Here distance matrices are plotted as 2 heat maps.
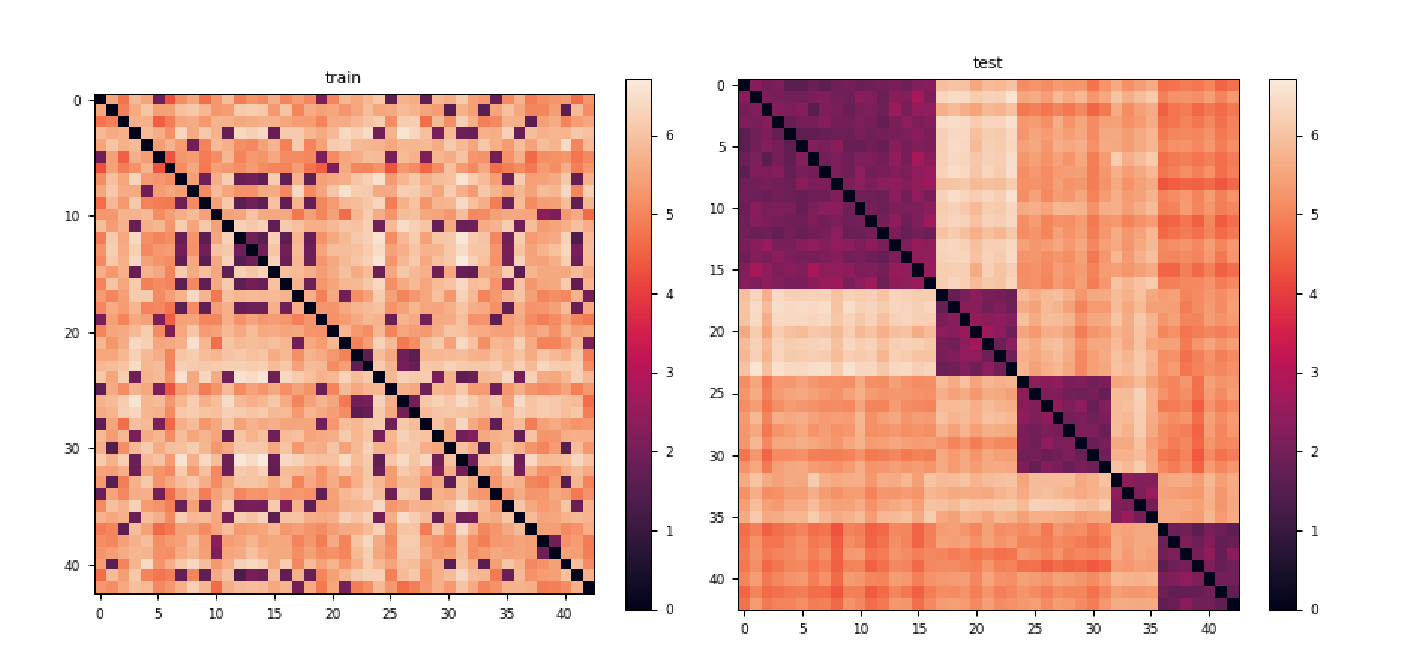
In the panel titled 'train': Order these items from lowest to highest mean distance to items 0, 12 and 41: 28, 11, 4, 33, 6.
28, 6, 4, 33, 11
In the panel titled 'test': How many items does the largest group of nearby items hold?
17
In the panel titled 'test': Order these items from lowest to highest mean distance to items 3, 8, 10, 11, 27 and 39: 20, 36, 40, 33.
36, 40, 33, 20
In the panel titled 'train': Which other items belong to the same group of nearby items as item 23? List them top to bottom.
22, 26, 27
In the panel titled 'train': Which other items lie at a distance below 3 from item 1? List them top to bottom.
30, 33, 40
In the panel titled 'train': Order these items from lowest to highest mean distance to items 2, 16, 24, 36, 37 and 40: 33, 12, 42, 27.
33, 12, 42, 27
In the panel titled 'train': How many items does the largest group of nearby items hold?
9
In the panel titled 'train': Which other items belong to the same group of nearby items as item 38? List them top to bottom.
10, 39
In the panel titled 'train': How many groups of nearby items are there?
10
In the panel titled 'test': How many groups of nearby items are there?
5
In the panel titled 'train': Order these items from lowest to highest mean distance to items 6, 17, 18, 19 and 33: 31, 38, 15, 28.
28, 38, 15, 31
